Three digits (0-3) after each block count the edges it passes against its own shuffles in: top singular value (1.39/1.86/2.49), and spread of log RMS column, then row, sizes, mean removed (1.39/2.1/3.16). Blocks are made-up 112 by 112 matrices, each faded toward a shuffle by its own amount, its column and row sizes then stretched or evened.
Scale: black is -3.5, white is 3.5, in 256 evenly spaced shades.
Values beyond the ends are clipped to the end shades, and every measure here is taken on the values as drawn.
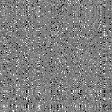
3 2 1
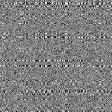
3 1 3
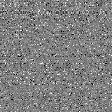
2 0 2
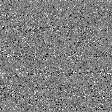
0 0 2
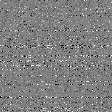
2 0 3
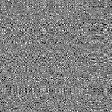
3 0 2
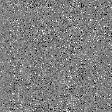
0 2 1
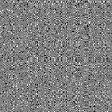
3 2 1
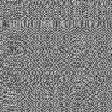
3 0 0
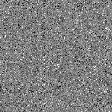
2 1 1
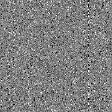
1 2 0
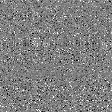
2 0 2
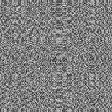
3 0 0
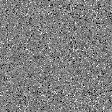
0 1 1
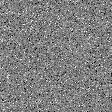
0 0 0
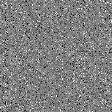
0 2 0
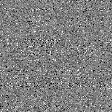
1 1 2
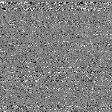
0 0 3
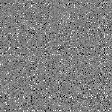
2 2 2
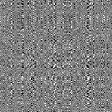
3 3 2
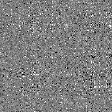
1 2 2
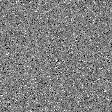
0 0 1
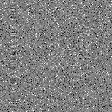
2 0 0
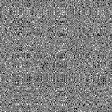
3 1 1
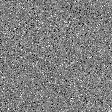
0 0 0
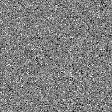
1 1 1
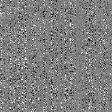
0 3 1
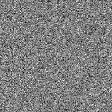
2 1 0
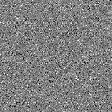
2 0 1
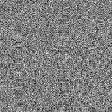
2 0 0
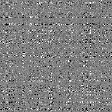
2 2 3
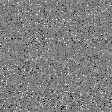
1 0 2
